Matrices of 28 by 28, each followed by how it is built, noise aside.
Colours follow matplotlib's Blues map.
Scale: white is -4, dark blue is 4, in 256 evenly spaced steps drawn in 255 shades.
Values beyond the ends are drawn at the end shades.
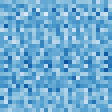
repeating columns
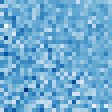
lower triangular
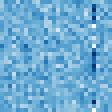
uneven columns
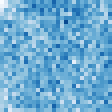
smooth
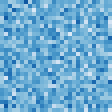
repeating rows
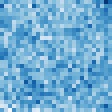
smooth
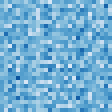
repeating rows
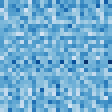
repeating columns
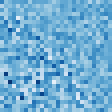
lower triangular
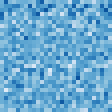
repeating columns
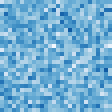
repeating columns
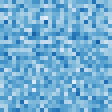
repeating columns
